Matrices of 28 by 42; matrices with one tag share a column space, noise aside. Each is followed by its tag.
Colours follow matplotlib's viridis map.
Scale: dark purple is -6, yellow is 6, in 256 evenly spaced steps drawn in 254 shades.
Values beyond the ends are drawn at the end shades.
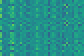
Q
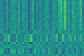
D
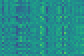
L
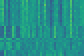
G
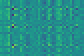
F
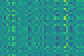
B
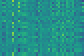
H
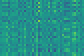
H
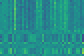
D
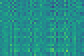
H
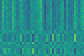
D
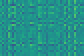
Q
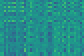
H
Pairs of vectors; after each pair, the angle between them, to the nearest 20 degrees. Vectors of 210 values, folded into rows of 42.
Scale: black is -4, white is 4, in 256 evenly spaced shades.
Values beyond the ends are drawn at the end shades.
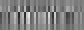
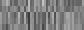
140 degrees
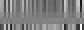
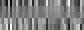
120 degrees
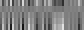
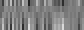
20 degrees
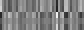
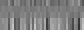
100 degrees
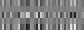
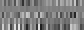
40 degrees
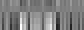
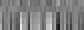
20 degrees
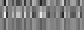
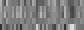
60 degrees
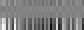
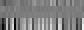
160 degrees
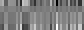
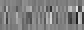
80 degrees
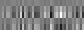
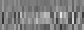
60 degrees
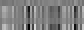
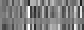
140 degrees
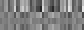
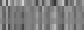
80 degrees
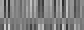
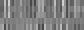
160 degrees
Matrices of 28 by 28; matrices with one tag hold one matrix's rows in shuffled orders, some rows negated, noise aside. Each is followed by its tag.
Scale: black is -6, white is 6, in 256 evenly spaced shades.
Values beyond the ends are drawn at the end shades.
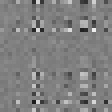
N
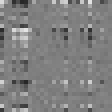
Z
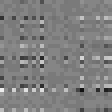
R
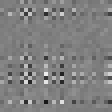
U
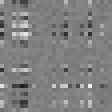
Z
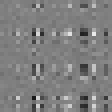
N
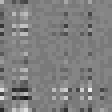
Z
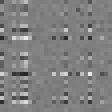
Z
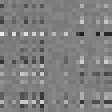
R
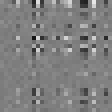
N
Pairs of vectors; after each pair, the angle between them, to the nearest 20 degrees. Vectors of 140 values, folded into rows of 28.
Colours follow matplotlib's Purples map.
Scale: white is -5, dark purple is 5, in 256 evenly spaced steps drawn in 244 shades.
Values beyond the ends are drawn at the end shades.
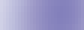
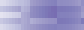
20 degrees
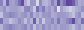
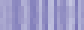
100 degrees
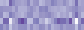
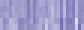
60 degrees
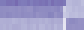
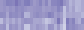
40 degrees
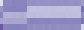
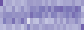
140 degrees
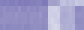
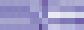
60 degrees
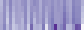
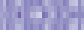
80 degrees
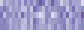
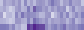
60 degrees
